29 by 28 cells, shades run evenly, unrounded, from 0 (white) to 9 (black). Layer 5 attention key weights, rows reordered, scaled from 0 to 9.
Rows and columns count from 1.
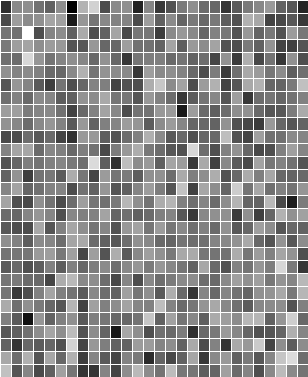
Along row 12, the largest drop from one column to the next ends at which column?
18
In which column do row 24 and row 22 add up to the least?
7
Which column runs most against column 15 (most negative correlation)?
6
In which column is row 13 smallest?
9
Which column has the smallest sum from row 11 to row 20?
14
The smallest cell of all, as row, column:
3, 3
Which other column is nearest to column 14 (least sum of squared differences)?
24
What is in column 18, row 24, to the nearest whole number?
5
